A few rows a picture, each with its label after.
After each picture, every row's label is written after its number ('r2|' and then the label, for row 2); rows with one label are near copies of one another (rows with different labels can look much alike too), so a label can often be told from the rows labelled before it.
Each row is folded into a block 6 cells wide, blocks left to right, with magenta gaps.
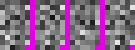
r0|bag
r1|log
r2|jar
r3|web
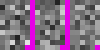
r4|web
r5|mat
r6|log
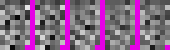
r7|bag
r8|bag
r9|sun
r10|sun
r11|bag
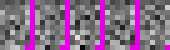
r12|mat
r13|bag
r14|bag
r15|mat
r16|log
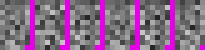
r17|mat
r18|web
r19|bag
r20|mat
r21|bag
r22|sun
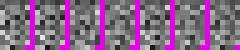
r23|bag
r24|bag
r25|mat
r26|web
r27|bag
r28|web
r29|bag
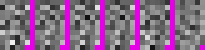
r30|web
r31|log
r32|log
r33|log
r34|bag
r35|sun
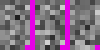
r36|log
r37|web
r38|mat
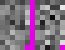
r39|jar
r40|log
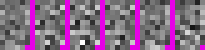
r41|mat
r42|web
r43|web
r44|web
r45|mat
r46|sun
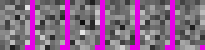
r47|log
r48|bag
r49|jar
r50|mat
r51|bag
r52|mat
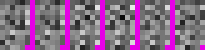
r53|jar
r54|jar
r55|log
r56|log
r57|log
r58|bag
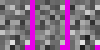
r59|web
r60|log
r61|web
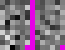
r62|bag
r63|sun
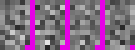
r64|sun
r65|web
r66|web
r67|mat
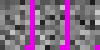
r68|sun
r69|bag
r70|jar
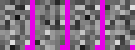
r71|log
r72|jar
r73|log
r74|web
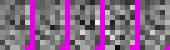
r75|jar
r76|sun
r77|jar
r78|bag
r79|sun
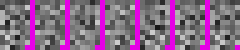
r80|bag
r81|web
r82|jar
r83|web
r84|sun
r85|bag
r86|bag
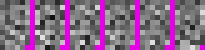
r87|sun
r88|bag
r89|web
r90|bag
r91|web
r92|mat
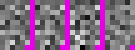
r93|web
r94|web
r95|bag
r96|sun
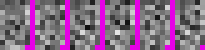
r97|mat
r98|bag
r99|sun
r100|jar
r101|log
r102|sun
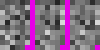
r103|bag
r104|jar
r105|jar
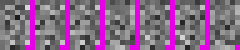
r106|log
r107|web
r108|web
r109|mat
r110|bag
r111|bag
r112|mat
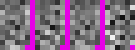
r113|mat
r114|sun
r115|mat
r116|bag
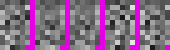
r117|bag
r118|mat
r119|mat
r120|log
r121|bag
